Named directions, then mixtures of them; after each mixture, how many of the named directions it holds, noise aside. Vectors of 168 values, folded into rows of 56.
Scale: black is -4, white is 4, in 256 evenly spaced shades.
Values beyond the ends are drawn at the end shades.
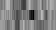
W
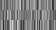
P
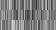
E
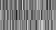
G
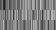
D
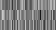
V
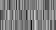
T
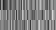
two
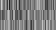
two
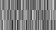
two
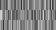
three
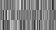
one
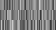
three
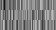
one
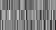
two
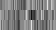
three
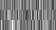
three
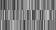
three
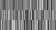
three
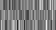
four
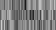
four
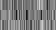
four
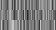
three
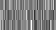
one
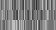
one
